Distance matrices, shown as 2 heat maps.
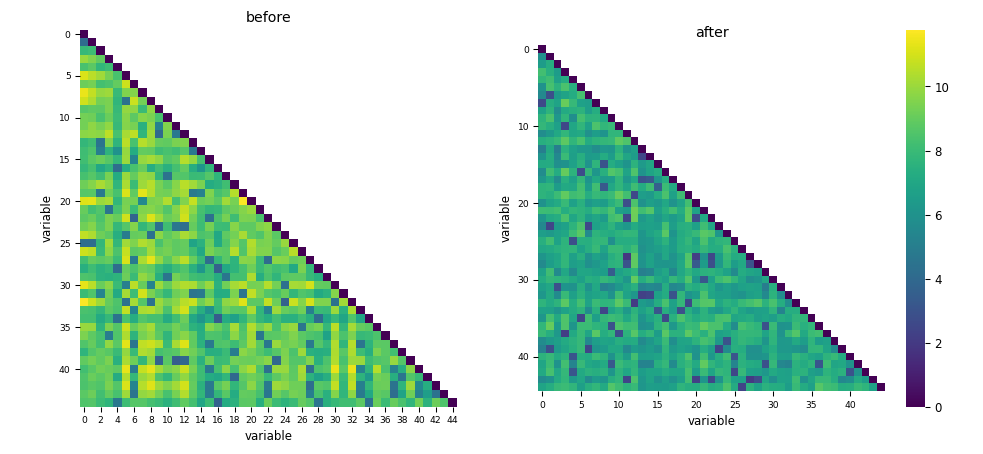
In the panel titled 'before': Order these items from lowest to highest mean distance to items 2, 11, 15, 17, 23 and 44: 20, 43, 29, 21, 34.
34, 29, 43, 21, 20
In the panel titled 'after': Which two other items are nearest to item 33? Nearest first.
12, 19
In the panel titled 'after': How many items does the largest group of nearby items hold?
6
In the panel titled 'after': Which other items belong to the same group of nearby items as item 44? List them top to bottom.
26
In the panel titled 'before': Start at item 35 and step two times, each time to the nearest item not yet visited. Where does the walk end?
14
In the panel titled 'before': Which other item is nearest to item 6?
22
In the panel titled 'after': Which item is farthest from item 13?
21
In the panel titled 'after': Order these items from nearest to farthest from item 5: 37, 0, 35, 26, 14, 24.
35, 0, 26, 14, 37, 24
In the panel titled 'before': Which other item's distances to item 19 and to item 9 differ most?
12
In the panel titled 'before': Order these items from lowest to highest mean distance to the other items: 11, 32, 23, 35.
23, 11, 35, 32
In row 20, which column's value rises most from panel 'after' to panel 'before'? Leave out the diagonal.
27
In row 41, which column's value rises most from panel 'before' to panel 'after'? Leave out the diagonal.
18
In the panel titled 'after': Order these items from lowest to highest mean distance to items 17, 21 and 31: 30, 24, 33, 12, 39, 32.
32, 30, 39, 24, 33, 12
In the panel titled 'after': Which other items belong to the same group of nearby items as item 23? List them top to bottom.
1, 6, 39
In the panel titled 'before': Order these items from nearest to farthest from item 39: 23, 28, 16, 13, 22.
23, 28, 16, 13, 22
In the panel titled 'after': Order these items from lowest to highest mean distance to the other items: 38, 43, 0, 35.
43, 0, 38, 35
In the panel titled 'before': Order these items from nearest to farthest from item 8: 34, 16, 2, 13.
16, 34, 2, 13
